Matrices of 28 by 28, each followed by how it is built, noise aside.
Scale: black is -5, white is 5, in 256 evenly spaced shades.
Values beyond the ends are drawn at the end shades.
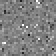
sparse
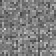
blocks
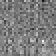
low rank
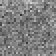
smooth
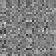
low rank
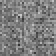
blocks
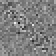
banded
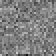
low rank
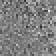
upper triangular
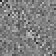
banded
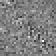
banded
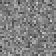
noise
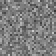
noise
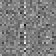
low rank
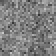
smooth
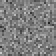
noise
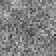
smooth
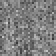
blocks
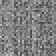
blocks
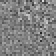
upper triangular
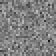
noise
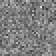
noise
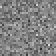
noise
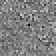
upper triangular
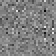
low rank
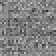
blocks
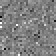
sparse
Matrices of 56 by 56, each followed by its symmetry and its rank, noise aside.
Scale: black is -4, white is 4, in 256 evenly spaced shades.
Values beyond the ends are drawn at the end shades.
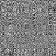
no symmetry, rank five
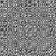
symmetric, rank four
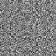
antisymmetric, rank six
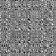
antisymmetric, rank six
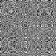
symmetric, rank four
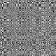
antisymmetric, rank four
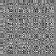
no symmetry, rank four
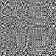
no symmetry, rank five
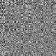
antisymmetric, rank six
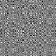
antisymmetric, rank four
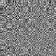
symmetric, rank four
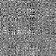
antisymmetric, rank six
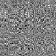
no symmetry, rank five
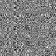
no symmetry, rank six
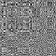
antisymmetric, rank six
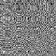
antisymmetric, rank six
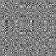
antisymmetric, rank four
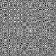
symmetric, rank four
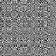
no symmetry, rank four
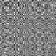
no symmetry, rank four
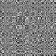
no symmetry, rank four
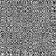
antisymmetric, rank six
